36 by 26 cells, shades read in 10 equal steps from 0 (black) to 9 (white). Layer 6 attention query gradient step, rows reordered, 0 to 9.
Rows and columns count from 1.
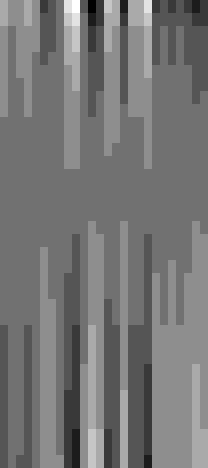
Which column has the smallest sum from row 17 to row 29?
10
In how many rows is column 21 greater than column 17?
11
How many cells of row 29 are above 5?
2
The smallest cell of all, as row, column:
1, 12
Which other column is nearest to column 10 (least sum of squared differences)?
19
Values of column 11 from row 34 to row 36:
5 5 5
